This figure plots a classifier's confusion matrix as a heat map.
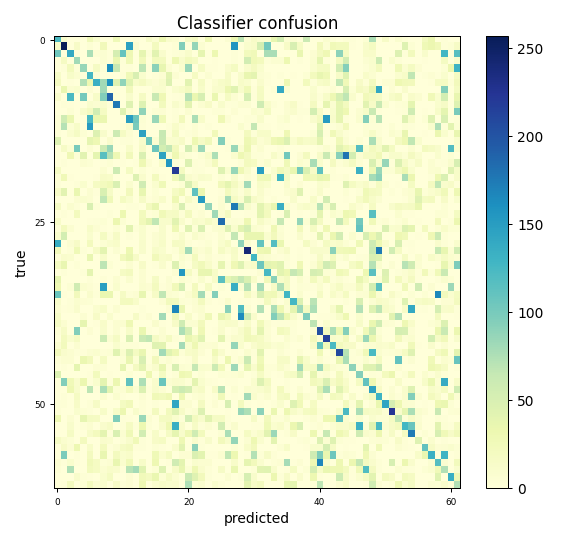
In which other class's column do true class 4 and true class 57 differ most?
8
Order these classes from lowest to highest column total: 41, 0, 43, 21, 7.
0, 21, 41, 7, 43
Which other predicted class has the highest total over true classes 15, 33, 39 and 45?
27
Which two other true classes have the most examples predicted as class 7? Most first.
34, 16
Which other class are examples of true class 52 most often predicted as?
43
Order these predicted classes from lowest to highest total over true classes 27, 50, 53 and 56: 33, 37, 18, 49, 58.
33, 37, 58, 49, 18
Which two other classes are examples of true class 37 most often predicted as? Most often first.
18, 54
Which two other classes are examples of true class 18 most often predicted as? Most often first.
31, 46
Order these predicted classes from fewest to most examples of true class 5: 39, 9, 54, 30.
9, 39, 30, 54
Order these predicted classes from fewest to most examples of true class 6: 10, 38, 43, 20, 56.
56, 38, 20, 43, 10
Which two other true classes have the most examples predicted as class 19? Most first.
32, 1
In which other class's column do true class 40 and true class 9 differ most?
3
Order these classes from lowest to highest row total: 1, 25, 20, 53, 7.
20, 7, 25, 53, 1
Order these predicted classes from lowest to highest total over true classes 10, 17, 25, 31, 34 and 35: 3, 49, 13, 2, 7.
2, 3, 49, 13, 7
